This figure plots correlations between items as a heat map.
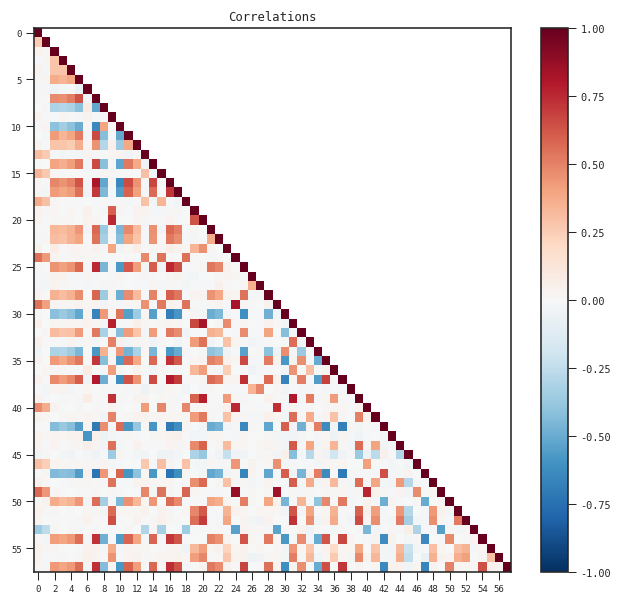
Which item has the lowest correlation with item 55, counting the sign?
45
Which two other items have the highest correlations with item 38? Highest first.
27, 26
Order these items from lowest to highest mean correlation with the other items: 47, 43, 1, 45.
47, 45, 43, 1
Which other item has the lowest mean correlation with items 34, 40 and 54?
53
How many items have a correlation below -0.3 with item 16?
6
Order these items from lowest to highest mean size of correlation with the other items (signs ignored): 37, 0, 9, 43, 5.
43, 0, 9, 5, 37
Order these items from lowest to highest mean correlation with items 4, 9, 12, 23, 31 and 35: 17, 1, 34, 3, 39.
34, 1, 3, 17, 39
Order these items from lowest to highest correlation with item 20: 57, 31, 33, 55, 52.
57, 55, 33, 52, 31
